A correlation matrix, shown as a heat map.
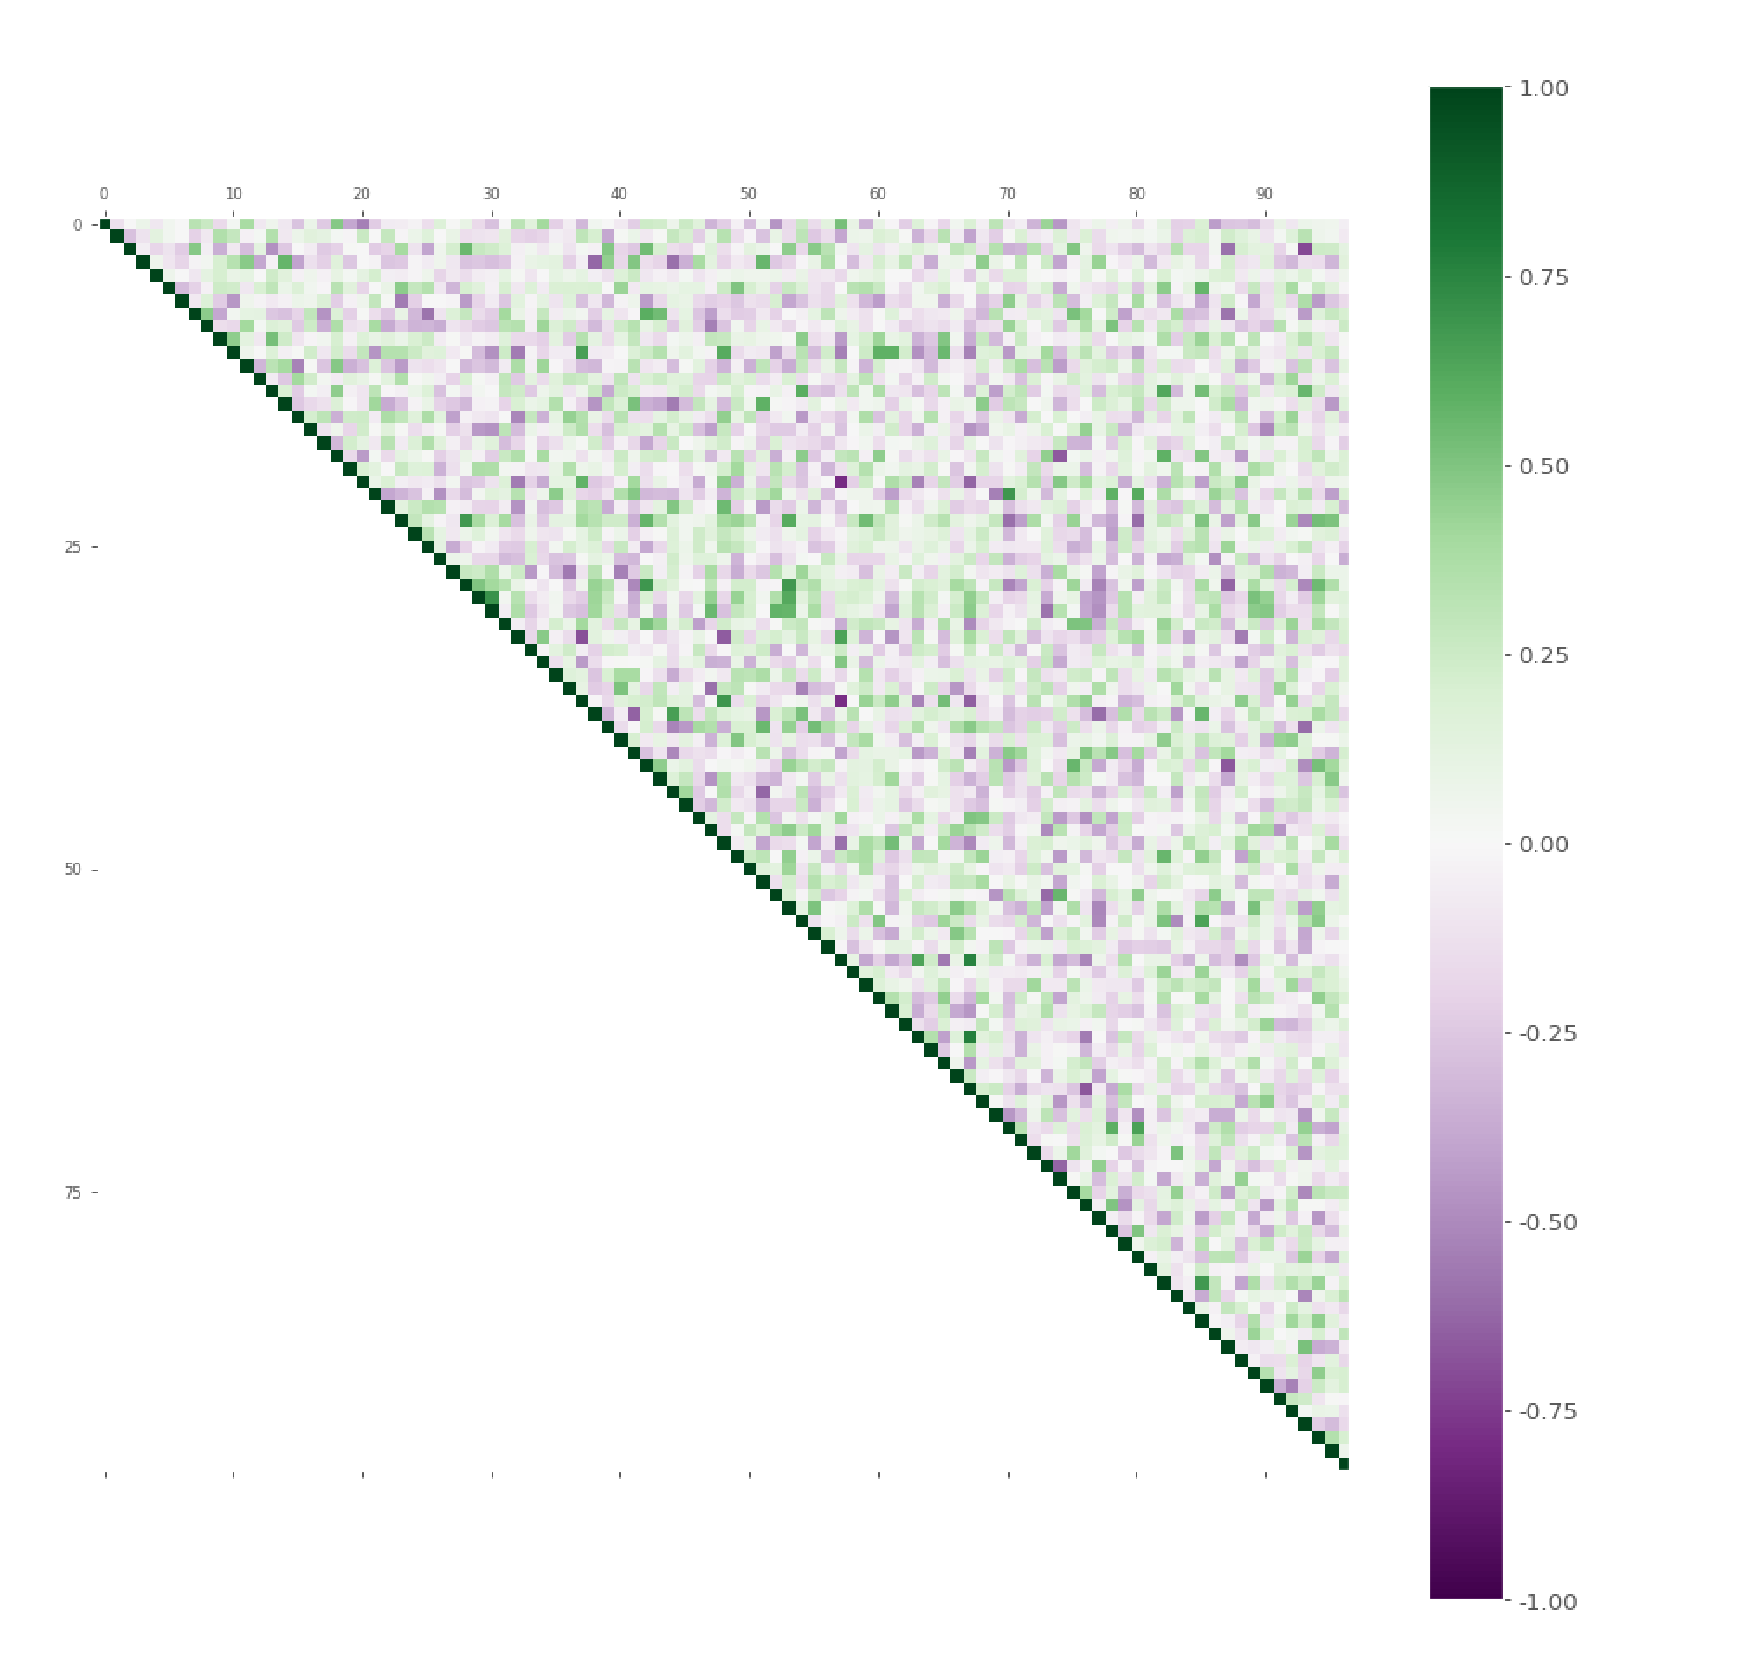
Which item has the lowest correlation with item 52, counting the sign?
73
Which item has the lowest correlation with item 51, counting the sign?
44
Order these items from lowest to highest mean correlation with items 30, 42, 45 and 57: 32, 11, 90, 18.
11, 90, 18, 32
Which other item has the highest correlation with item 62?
90
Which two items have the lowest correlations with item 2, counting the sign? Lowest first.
93, 87
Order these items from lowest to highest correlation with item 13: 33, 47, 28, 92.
33, 28, 47, 92
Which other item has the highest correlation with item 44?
38
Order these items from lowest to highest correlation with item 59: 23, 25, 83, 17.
17, 25, 83, 23
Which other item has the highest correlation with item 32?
57
